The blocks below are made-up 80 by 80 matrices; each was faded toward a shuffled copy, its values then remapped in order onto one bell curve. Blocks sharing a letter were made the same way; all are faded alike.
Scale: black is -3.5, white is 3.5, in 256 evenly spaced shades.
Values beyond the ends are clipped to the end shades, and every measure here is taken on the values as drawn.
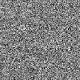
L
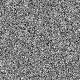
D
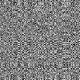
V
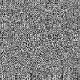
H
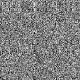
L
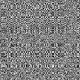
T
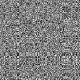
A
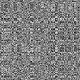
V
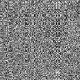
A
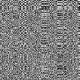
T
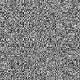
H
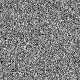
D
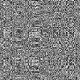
A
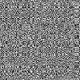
V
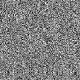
L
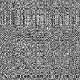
V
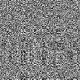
H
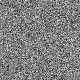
D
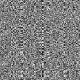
A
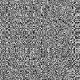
A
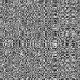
T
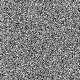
D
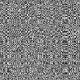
T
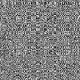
V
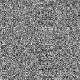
H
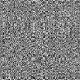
A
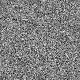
D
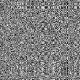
A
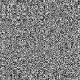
L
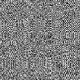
A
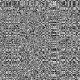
V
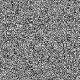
L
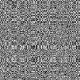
T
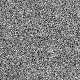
D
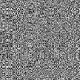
A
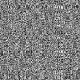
H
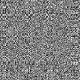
A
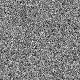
D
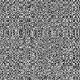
T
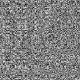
H
